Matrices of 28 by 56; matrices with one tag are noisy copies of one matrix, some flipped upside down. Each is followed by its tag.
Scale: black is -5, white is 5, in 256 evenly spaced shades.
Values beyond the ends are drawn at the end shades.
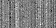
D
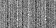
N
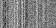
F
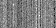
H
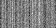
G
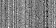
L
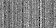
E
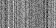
L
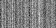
G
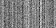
E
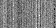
H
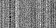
D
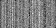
G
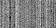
D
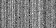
G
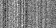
F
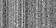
F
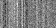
F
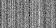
G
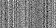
L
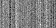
D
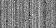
G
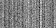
E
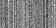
L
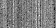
H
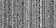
E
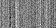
D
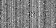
G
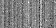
E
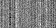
D
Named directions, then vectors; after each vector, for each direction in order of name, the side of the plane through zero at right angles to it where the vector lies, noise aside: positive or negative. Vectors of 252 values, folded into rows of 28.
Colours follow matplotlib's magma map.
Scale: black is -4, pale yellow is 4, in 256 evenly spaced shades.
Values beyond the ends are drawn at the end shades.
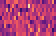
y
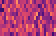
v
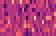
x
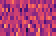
negative, positive, positive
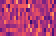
positive, negative, positive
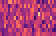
negative, negative, positive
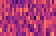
negative, negative, negative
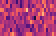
negative, negative, negative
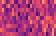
negative, positive, negative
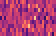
positive, positive, positive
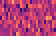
negative, positive, positive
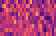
positive, negative, positive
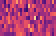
positive, positive, positive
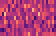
negative, negative, positive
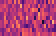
negative, negative, positive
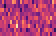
negative, positive, positive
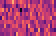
negative, positive, positive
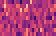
positive, negative, negative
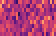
negative, positive, negative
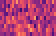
positive, positive, positive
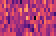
negative, negative, negative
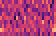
positive, positive, negative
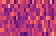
negative, positive, negative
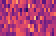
positive, positive, positive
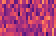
negative, positive, negative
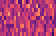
positive, negative, positive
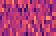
negative, positive, positive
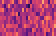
negative, positive, negative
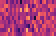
negative, negative, negative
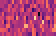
positive, positive, negative
